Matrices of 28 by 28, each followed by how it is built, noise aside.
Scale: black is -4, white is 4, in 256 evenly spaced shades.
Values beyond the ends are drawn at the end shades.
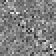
banded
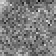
smooth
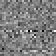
uneven rows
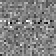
uneven rows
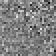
upper triangular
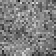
smooth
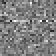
uneven rows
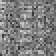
blocks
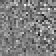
upper triangular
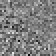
lower triangular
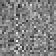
low rank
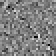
banded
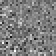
lower triangular
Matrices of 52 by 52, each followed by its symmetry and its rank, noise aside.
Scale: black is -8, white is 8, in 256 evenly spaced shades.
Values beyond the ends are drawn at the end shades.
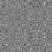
no symmetry, rank three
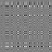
no symmetry, rank one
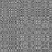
symmetric, rank three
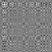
symmetric, rank two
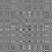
no symmetry, rank two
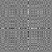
antisymmetric, rank two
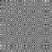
symmetric, rank two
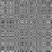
no symmetry, rank two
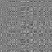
no symmetry, rank three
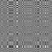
no symmetry, rank one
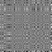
antisymmetric, rank two
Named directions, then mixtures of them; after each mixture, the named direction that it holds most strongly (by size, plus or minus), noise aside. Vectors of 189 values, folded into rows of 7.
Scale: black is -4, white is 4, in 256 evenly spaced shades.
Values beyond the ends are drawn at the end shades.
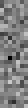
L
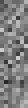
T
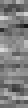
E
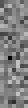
L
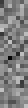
L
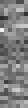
E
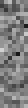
E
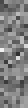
T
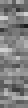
E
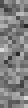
E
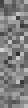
T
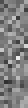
T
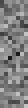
L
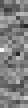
E
